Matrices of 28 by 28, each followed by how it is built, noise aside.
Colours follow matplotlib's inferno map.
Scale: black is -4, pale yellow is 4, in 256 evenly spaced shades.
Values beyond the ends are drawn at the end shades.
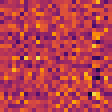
low rank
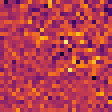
upper triangular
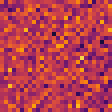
Hankel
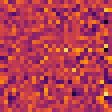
low rank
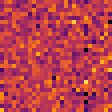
uneven columns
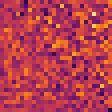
upper triangular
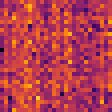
blocks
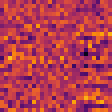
low rank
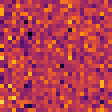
uneven columns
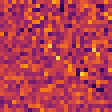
upper triangular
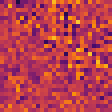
upper triangular
